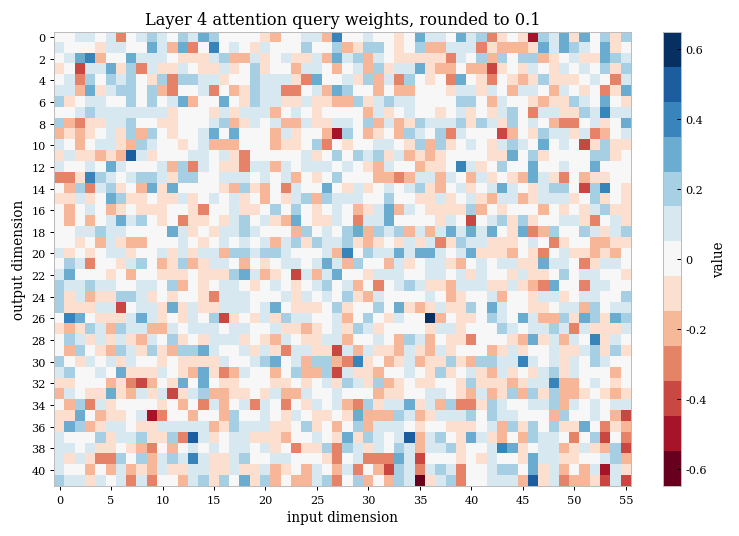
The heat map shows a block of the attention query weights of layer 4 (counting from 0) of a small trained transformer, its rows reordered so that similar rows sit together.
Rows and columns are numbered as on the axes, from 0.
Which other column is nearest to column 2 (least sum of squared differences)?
54
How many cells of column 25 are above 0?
15
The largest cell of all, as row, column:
26, 36
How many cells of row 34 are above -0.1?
37
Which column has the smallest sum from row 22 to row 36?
16
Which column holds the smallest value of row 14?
51
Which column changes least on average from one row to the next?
19
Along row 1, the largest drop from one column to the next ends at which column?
13
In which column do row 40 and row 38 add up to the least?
53
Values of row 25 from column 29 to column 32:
0 0 0.2 0
